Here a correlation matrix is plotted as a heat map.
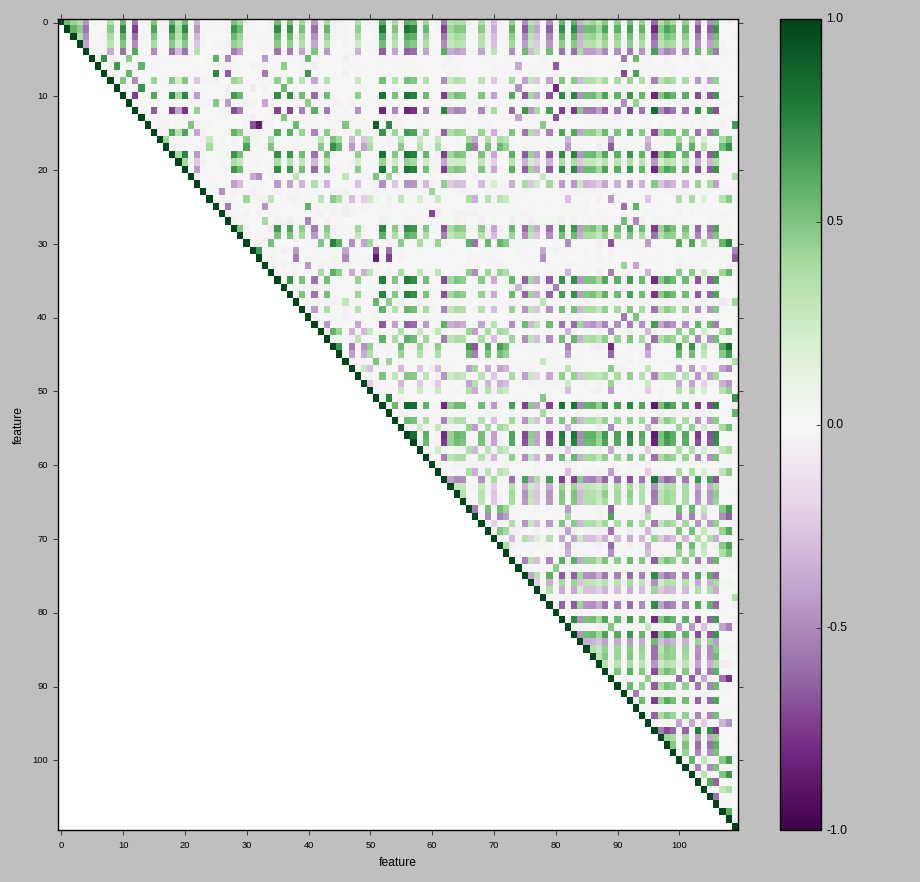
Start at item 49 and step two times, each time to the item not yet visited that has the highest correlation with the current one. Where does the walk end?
67
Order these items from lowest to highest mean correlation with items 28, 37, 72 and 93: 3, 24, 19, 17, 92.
24, 17, 19, 3, 92
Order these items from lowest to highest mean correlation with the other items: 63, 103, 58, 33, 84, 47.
103, 84, 47, 33, 58, 63
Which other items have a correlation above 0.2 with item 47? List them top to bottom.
49, 67, 82, 89, 95
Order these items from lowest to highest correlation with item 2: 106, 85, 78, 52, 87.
78, 87, 85, 106, 52
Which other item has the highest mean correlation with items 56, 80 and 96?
74
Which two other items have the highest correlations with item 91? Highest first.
27, 33
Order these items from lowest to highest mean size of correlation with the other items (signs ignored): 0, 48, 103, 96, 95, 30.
95, 30, 48, 0, 103, 96
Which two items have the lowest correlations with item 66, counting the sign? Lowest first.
89, 67
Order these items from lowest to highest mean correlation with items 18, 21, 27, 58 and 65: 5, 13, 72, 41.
41, 5, 13, 72
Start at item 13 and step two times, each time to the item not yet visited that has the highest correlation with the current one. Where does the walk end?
6
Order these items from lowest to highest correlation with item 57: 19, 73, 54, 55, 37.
55, 19, 54, 73, 37
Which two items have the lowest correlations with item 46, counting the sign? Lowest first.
32, 31
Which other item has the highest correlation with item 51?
14
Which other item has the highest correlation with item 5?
7
